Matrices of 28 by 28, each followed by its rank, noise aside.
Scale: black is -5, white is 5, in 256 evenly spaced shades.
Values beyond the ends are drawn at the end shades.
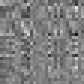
three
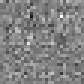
five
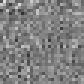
seven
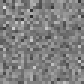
seven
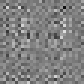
three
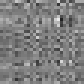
three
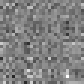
four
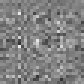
four
